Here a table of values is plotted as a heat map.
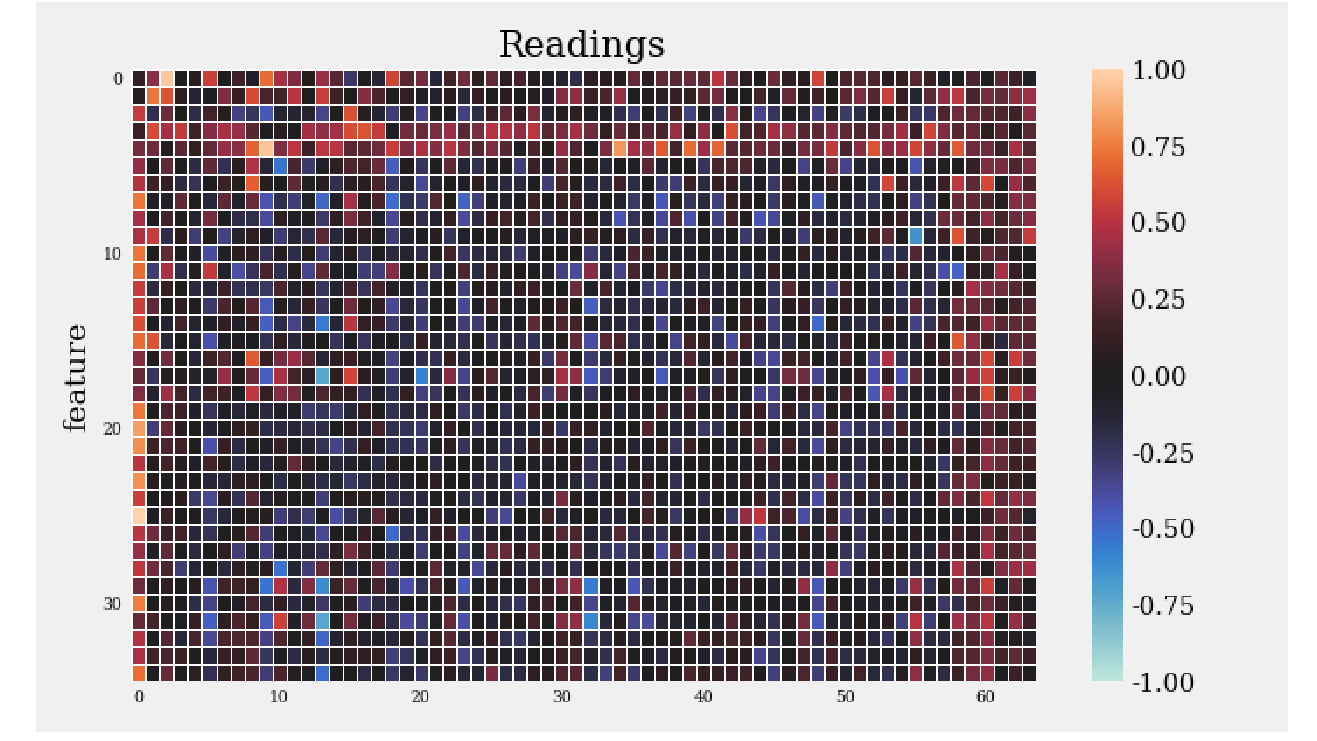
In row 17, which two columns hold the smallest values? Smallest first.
13, 20
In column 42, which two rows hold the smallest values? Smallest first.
15, 25
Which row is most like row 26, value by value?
33
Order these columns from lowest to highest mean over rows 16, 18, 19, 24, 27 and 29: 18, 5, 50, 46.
18, 5, 50, 46
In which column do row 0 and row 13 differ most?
9
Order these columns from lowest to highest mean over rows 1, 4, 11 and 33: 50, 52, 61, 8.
50, 52, 61, 8
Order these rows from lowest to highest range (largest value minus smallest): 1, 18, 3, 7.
3, 1, 18, 7
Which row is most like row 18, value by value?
16
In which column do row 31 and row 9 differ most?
55
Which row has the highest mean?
4
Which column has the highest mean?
0
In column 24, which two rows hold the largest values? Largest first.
3, 4
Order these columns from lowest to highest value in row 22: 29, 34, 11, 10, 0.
34, 29, 10, 11, 0
